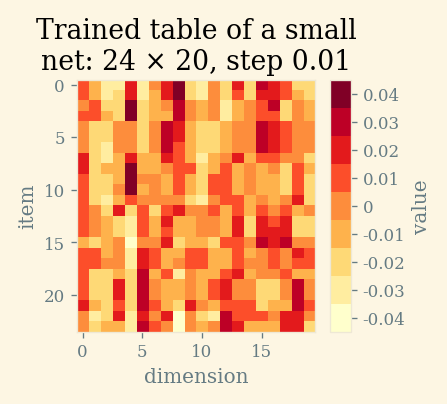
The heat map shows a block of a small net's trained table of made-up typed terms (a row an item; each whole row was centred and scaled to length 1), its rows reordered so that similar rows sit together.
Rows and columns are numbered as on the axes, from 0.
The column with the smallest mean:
2
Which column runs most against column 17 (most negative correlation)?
4
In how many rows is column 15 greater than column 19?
18
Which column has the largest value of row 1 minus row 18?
8
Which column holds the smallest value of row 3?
12
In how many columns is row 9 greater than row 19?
4
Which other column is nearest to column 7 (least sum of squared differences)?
15
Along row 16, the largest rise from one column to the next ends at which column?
5
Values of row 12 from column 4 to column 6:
-0.02 0.01 -0.02
